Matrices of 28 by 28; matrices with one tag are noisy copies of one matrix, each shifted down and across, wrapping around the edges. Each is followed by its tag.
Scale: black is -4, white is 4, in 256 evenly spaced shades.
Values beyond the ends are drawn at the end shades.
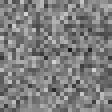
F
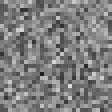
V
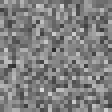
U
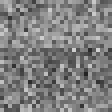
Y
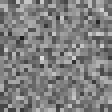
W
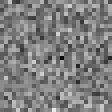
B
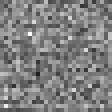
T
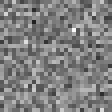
W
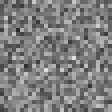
W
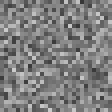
W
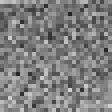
Y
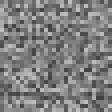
T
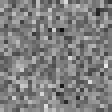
B
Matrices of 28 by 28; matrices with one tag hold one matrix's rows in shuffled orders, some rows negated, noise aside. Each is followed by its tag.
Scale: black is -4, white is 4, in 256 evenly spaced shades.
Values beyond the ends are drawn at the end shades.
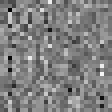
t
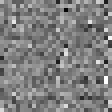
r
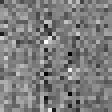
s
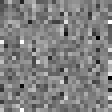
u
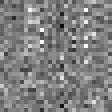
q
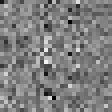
s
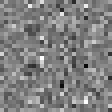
q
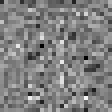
q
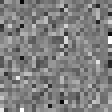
u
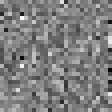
u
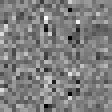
s
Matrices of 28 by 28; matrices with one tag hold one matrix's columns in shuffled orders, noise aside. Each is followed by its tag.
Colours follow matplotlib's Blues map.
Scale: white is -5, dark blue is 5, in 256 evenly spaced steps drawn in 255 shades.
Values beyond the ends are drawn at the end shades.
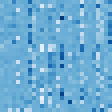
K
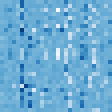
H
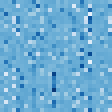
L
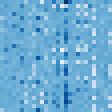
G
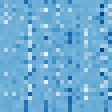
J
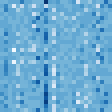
G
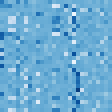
L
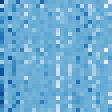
G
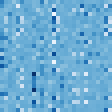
L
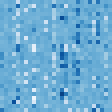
K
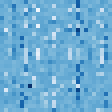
H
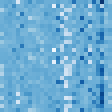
G
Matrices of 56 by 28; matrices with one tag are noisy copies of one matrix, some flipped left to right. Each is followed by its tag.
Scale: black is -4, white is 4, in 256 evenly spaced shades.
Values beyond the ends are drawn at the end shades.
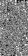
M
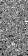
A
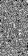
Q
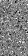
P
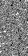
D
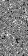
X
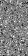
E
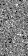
X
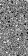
P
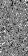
D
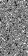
D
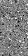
P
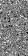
P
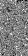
M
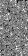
M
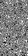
E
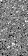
A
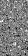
A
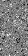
X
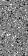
X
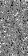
D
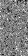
M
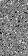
P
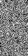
Q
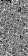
M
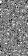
Q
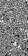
A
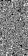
M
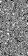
Q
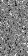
D
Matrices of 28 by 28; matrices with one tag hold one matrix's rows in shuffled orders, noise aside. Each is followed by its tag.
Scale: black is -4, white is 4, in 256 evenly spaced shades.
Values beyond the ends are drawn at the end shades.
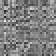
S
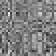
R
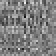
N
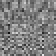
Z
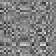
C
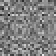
Z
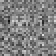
Z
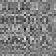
N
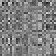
R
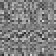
Z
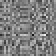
C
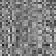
R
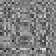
C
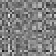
R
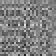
N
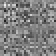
S
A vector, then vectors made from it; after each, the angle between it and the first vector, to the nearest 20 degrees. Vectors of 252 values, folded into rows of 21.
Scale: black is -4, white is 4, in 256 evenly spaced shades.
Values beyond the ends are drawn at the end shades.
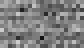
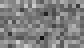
40 degrees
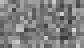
80 degrees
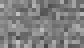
40 degrees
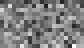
120 degrees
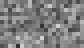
120 degrees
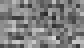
60 degrees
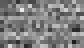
140 degrees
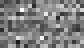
160 degrees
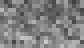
80 degrees
